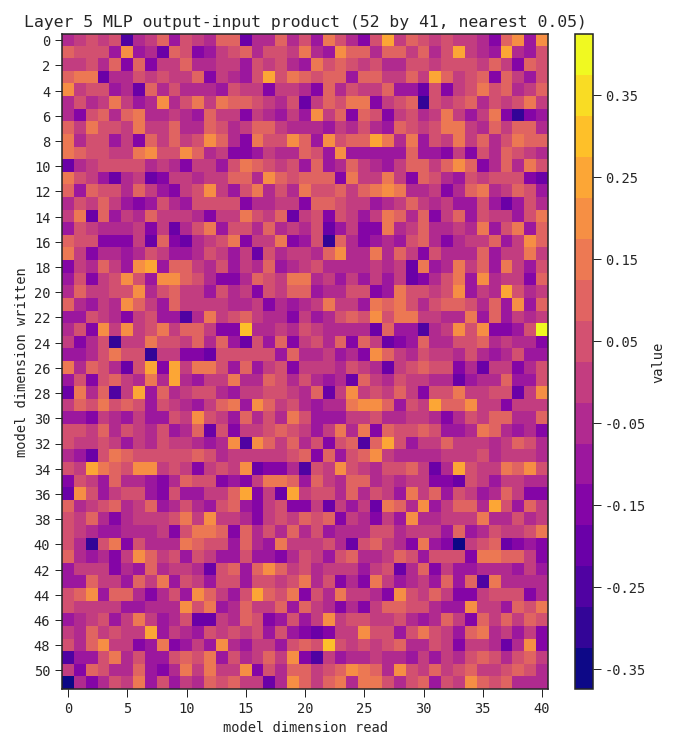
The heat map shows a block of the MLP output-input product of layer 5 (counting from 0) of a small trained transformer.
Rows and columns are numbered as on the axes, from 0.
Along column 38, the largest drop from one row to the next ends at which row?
6
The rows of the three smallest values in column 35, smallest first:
43, 26, 10
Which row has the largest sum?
8
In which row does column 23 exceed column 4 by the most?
24
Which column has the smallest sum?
5
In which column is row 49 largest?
19
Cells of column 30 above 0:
20
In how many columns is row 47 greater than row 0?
17
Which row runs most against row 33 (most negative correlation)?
16
